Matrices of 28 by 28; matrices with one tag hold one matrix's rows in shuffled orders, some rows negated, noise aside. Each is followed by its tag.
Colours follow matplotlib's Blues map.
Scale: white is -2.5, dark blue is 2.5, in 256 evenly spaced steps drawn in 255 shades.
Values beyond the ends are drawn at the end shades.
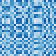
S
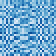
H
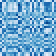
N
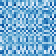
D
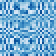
H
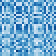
S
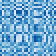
S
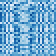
H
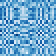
H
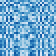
H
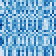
D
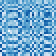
N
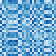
N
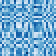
S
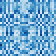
H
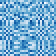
H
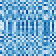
D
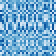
D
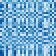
D
